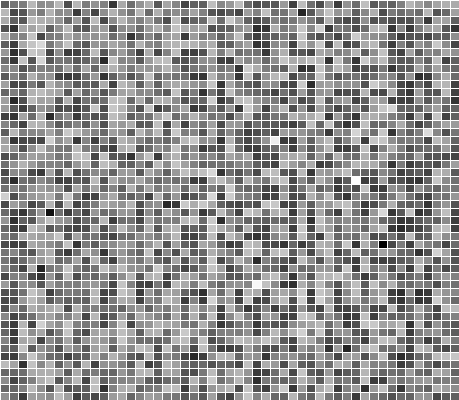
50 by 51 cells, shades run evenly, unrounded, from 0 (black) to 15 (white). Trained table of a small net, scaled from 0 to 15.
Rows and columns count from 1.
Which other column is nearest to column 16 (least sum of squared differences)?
47
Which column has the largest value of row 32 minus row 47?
29
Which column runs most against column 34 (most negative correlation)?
13
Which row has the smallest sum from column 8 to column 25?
10
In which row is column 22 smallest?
45
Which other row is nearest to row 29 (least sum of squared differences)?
38
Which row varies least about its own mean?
24
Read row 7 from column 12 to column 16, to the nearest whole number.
5 8 9 7 4
